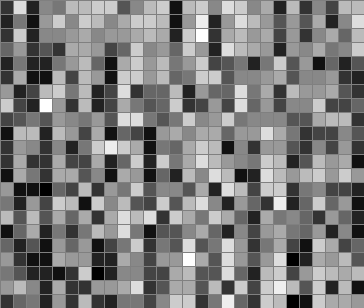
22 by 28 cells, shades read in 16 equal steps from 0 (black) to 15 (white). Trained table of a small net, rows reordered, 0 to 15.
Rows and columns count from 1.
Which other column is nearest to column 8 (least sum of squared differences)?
2
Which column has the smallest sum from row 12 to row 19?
4
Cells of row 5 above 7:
10
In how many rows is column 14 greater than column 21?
4
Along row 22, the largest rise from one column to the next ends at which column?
25
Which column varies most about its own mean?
18
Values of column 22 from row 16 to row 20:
7 10 10 13 12
